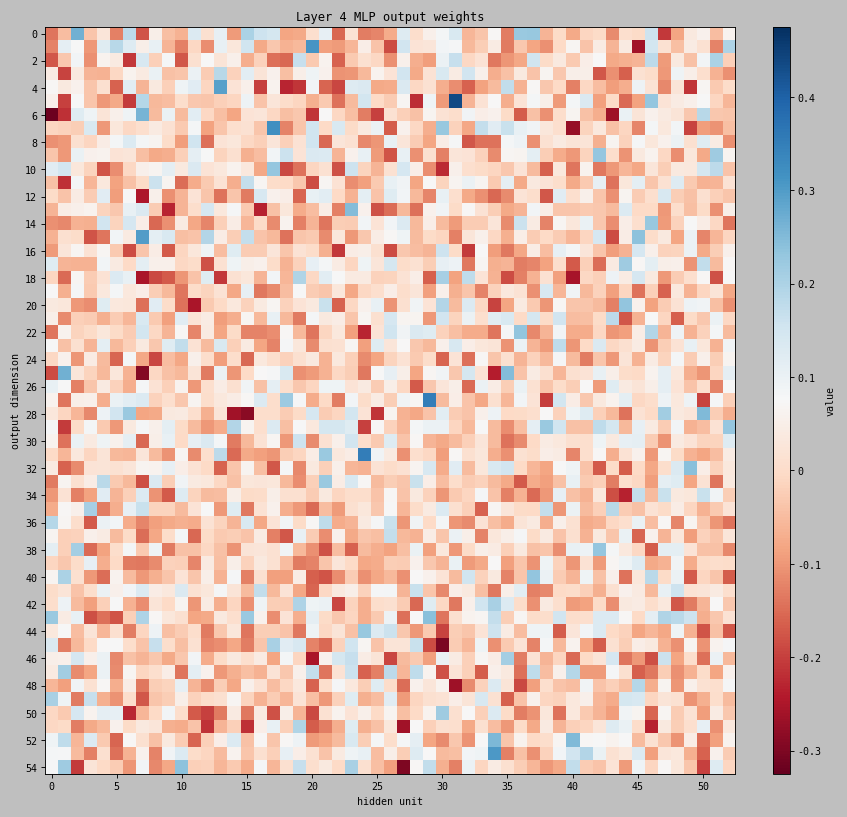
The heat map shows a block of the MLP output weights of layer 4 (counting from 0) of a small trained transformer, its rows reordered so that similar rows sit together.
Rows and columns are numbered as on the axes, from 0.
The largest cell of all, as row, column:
5, 31
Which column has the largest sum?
23
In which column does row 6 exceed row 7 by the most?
40
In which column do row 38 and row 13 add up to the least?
9
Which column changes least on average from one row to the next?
27
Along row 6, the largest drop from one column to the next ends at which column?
8
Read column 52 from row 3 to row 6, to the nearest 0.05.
-0.1 0 -0.05 -0.05
